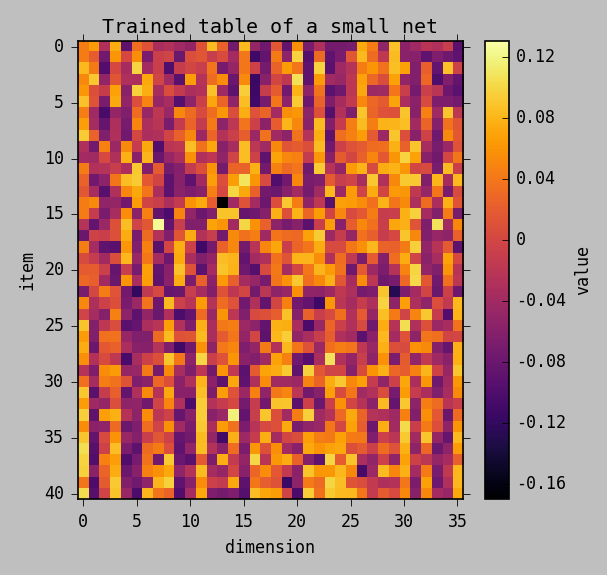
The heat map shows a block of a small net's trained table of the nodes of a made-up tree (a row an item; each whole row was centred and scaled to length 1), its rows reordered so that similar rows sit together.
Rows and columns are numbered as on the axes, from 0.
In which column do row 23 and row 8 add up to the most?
0
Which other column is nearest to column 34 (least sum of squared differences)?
9
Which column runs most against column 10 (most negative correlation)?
23
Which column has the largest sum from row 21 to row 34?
11
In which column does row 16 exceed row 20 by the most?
7
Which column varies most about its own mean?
15
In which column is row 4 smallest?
16
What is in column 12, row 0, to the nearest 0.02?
0.08
